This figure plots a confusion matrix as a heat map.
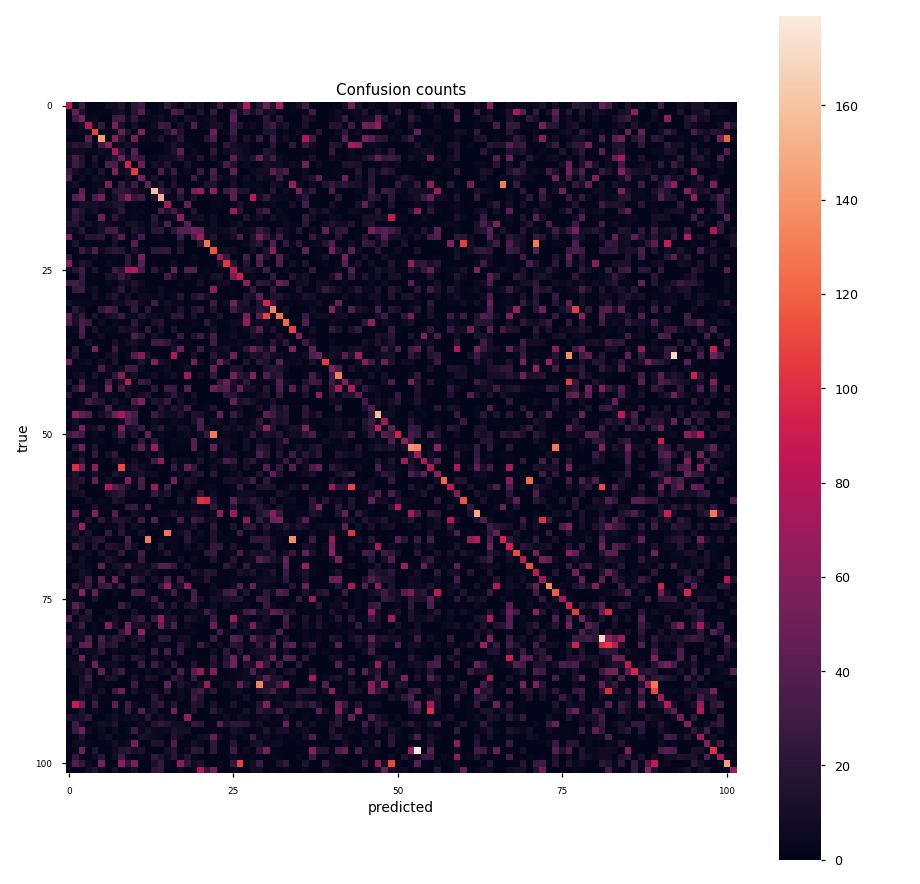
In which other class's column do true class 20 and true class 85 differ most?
94
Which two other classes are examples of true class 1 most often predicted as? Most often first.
68, 86
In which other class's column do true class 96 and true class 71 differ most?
77
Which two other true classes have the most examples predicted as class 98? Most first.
62, 37
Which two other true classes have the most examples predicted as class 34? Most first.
66, 12
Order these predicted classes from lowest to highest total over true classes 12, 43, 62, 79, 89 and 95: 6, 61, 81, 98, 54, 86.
54, 86, 61, 81, 6, 98
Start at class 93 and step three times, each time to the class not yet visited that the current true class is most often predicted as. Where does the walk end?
15
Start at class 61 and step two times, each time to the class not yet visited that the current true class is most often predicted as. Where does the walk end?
22
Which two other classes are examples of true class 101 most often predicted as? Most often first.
20, 88
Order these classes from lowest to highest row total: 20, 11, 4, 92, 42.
11, 4, 92, 42, 20
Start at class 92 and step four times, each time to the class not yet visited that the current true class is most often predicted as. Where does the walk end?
67
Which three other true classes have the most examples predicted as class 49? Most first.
100, 17, 78
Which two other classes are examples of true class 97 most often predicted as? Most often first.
59, 10
